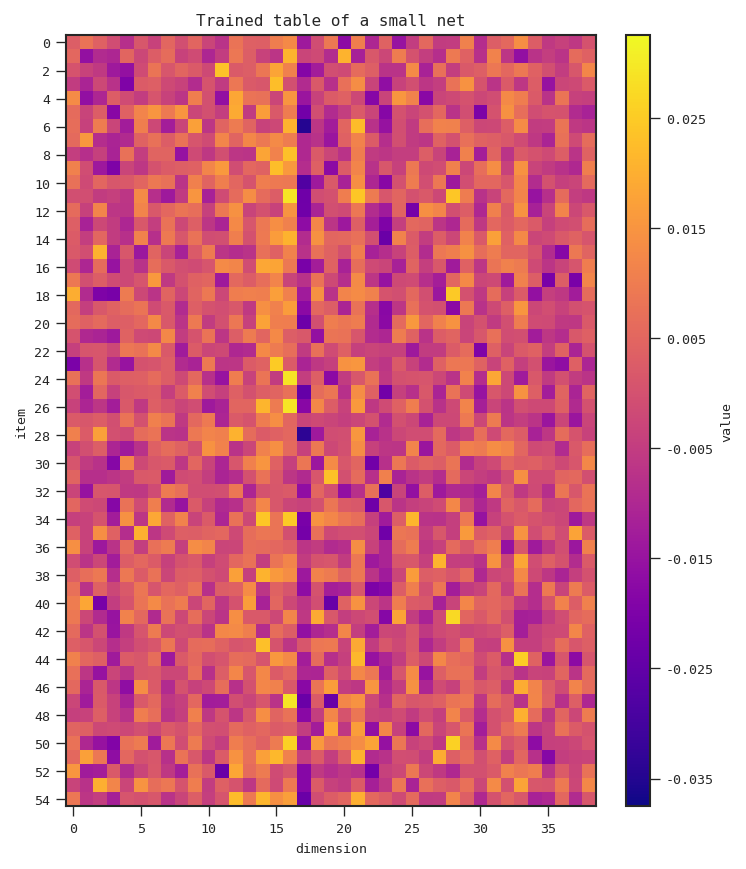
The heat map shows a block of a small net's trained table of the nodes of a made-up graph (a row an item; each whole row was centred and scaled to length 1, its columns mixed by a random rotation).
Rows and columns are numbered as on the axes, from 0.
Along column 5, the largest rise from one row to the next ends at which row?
35
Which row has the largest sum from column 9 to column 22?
50
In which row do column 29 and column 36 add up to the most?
40
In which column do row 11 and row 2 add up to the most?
16
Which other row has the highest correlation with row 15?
29
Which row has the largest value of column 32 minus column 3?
5
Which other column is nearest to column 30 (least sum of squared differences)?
10
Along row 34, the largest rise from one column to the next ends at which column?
18
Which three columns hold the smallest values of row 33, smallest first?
22, 3, 8
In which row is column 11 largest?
2
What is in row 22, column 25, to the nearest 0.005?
-0.015
